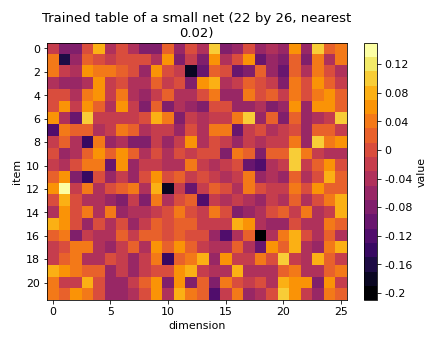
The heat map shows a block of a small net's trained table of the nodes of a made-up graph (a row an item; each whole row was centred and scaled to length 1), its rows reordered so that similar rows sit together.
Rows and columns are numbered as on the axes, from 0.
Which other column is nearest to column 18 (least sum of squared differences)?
15
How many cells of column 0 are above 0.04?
4
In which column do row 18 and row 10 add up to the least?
10
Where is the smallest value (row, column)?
16, 18
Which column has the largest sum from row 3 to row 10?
21
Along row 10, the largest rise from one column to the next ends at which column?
6
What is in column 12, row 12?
-0.1
